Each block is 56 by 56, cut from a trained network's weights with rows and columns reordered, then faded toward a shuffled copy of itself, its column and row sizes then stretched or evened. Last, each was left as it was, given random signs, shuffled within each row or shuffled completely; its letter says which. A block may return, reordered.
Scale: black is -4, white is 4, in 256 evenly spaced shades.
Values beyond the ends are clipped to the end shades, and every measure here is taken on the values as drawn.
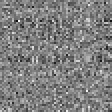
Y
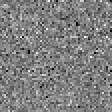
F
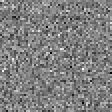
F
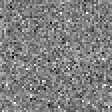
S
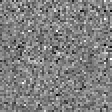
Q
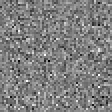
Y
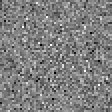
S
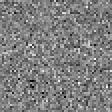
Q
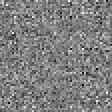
Q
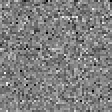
F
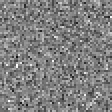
S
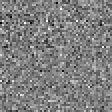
F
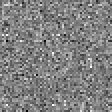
Q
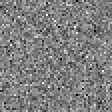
S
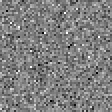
S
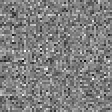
Y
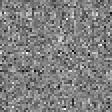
Y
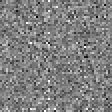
Q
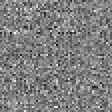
Y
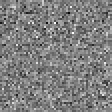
F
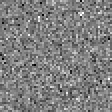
S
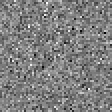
S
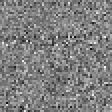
Y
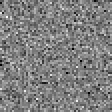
S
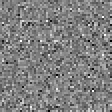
Q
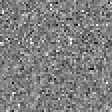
F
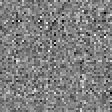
Q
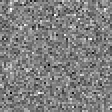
F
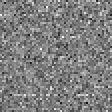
F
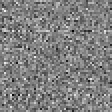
Q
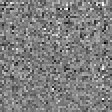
Q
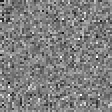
Q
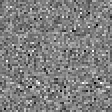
F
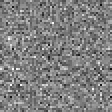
Y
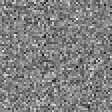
Q
